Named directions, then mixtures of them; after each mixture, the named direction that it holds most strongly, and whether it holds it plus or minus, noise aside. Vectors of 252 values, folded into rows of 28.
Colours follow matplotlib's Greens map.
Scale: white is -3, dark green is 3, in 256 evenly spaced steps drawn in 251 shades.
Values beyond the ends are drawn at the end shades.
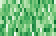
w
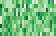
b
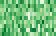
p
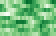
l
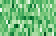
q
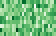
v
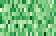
q, plus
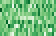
q, minus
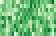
w, plus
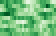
l, minus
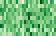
p, minus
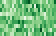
q, minus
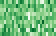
p, plus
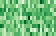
p, minus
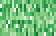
q, minus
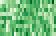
w, plus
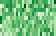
b, minus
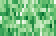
l, minus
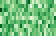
q, minus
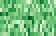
q, plus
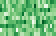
v, minus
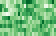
l, plus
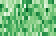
b, plus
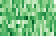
b, plus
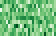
q, plus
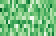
q, minus
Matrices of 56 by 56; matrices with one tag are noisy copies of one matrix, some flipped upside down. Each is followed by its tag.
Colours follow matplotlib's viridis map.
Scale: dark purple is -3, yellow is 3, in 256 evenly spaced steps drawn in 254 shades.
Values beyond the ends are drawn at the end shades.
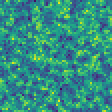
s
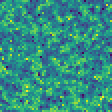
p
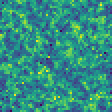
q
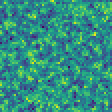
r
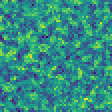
r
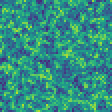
q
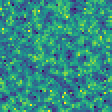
s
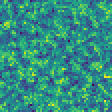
r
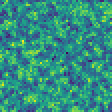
r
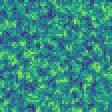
r
